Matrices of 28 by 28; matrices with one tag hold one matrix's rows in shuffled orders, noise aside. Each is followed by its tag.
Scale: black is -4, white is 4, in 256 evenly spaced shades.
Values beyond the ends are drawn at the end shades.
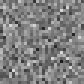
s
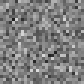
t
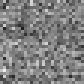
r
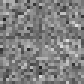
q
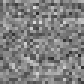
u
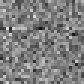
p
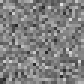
s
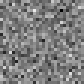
s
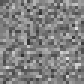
q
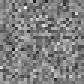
t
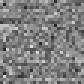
r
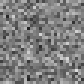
q
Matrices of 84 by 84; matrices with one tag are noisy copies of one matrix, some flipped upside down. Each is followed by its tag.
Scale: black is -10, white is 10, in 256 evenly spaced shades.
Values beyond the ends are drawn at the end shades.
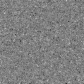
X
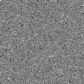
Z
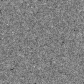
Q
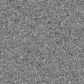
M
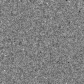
X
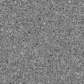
M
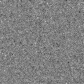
X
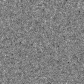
X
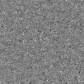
X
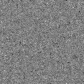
X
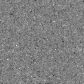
Q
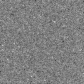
Q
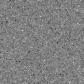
M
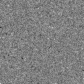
Z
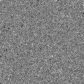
Z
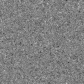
X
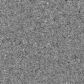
X
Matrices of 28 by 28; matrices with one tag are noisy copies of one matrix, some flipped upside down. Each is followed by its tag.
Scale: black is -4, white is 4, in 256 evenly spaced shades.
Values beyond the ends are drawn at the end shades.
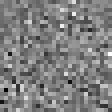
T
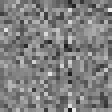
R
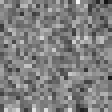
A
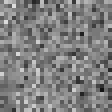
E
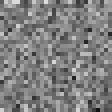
A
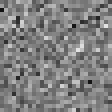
T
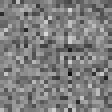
R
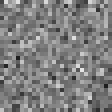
A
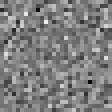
T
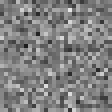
R
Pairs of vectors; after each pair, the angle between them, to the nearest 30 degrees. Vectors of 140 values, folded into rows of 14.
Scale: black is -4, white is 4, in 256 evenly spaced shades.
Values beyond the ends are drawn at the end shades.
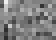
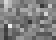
30 degrees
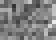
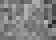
150 degrees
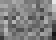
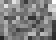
30 degrees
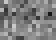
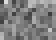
60 degrees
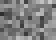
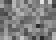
60 degrees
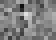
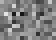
90 degrees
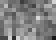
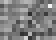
90 degrees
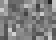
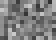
30 degrees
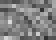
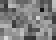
60 degrees
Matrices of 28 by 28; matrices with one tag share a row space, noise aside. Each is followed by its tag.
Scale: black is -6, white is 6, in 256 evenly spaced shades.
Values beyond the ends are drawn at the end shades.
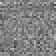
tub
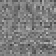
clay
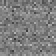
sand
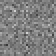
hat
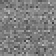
hat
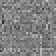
clay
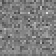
clay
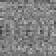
tub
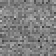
tub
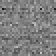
clay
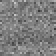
tub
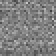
hat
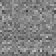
clay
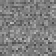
sand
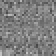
hat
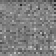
tub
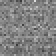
sand
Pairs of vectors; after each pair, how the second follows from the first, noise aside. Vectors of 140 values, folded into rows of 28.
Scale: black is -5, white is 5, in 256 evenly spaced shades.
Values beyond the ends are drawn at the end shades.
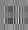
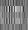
reversed, negated.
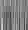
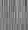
reversed, negated, shrunk.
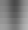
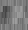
wrapped around, partly zeroed.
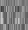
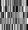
wrapped around, negated, scaled up.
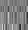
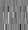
partly zeroed.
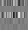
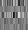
copied.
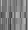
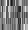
wrapped around, negated, scaled up.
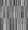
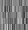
wrapped around, negated.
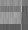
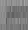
reversed, negated, shrunk.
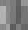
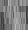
wrapped around, negated.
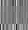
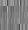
wrapped around, shrunk.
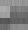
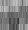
wrapped around, negated.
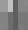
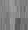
reversed, negated, shrunk.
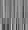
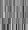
copied.
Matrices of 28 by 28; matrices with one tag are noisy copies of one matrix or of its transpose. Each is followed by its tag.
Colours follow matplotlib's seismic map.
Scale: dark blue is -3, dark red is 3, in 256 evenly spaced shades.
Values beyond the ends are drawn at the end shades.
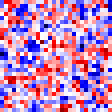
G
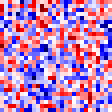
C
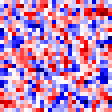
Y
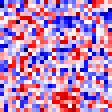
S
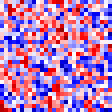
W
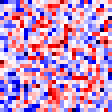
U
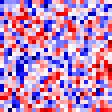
S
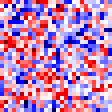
C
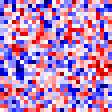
S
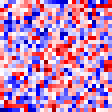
G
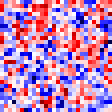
C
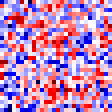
U
